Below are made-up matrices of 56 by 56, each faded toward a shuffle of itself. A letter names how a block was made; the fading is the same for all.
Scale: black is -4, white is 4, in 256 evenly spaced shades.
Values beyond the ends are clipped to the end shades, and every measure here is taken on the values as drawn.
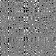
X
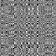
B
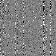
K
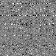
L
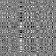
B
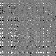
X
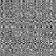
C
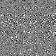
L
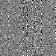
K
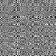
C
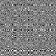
C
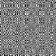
B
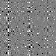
X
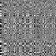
B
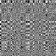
B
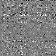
L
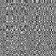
C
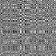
B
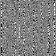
K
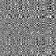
C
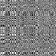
B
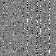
K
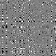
X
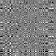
B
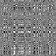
B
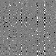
X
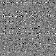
L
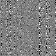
K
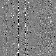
K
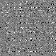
L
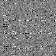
L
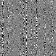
K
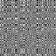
B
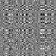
B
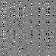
X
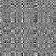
C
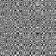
C
